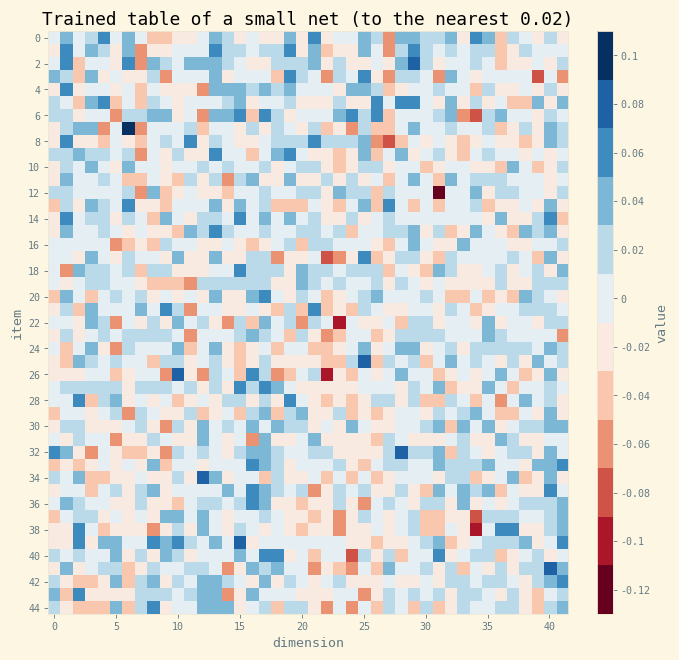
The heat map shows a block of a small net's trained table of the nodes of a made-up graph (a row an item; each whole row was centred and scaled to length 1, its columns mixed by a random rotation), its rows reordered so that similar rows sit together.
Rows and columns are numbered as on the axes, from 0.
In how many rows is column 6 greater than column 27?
18
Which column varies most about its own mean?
31
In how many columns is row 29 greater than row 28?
17
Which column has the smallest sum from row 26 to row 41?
24
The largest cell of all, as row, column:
7, 6
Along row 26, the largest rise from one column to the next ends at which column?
10
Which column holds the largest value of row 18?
15
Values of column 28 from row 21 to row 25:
-0.02 -0.04 0.02 0.04 0
